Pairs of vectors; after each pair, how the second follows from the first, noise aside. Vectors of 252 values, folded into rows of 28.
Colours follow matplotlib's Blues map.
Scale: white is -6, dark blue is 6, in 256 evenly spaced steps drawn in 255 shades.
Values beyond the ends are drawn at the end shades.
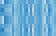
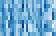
reversed, negated, scaled up.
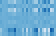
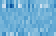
reversed, negated, partly zeroed.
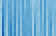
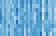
wrapped around, negated.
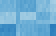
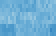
shrunk.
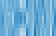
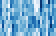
wrapped around, scaled up.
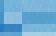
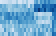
reversed, scaled up.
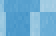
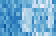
wrapped around, scaled up.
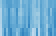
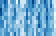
reversed, scaled up.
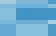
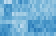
wrapped around.
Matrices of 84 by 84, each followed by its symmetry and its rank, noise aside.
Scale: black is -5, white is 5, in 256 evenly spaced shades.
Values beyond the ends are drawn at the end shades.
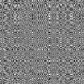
no symmetry, rank four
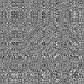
symmetric, rank five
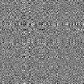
no symmetry, rank five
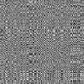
antisymmetric, rank four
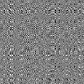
antisymmetric, rank four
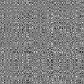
no symmetry, rank four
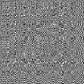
symmetric, rank four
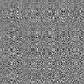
antisymmetric, rank four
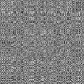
no symmetry, rank five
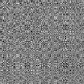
symmetric, rank six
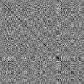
symmetric, rank four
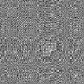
symmetric, rank six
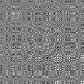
symmetric, rank four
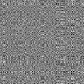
no symmetry, rank four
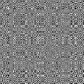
symmetric, rank four
